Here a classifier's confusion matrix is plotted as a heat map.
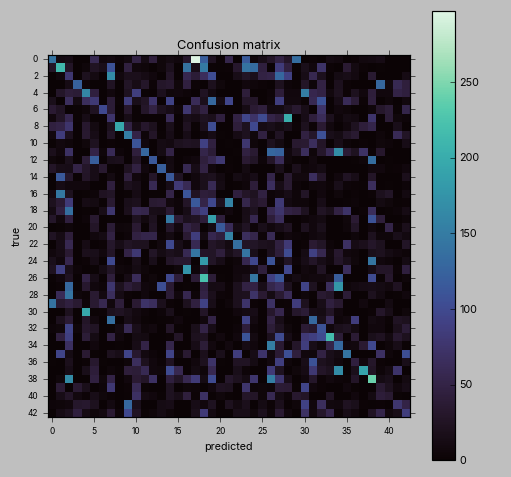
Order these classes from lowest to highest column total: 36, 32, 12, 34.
36, 12, 34, 32
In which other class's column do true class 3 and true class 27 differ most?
34
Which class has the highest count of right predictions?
38
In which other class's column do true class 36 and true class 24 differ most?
18
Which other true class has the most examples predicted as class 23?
1
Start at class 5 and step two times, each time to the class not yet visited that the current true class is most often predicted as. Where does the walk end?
14
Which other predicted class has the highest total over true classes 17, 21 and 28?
2
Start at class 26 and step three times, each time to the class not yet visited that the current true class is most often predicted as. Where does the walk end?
7
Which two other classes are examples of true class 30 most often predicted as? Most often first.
4, 27
